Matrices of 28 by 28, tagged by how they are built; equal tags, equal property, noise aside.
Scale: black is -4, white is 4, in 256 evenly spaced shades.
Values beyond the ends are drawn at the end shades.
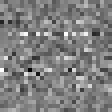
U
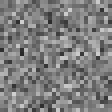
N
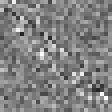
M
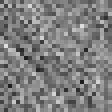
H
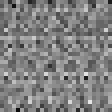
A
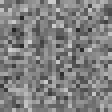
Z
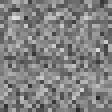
A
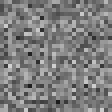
Z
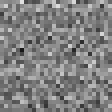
A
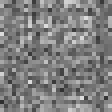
Z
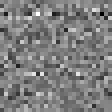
U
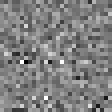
U
